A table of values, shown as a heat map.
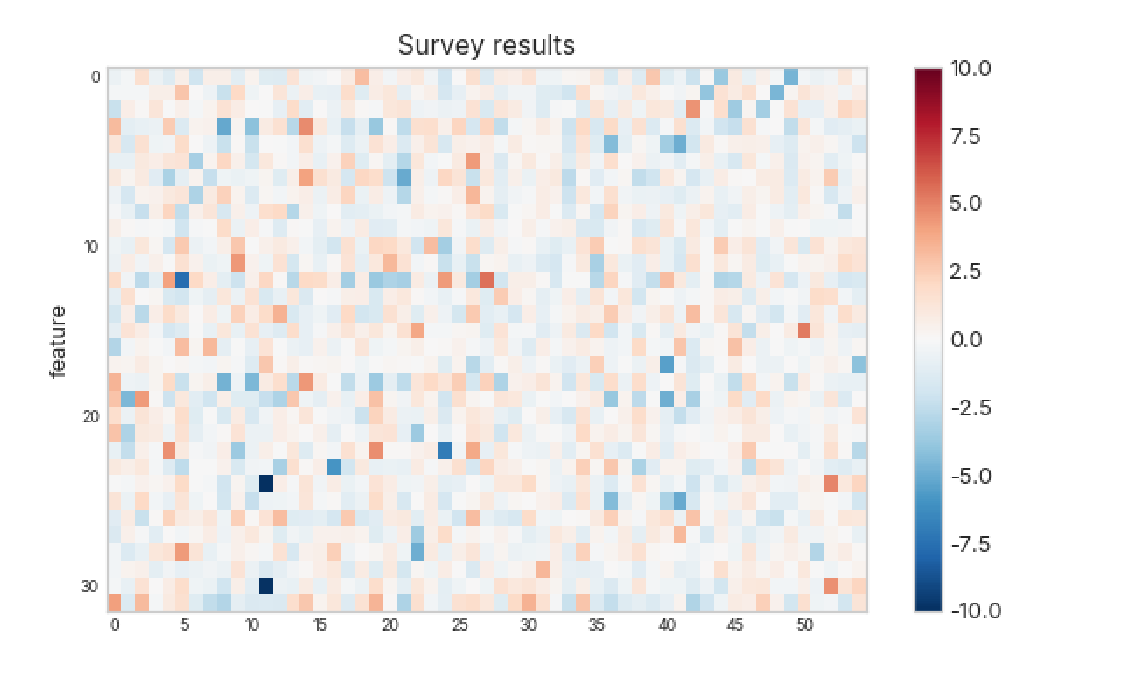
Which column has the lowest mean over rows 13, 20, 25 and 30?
11
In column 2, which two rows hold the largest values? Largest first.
19, 31
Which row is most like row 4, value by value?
25
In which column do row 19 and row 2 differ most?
42
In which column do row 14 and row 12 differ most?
5
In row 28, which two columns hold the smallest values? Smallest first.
22, 51
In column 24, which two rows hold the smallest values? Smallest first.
22, 10
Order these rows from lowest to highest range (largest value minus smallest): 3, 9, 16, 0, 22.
9, 16, 0, 3, 22
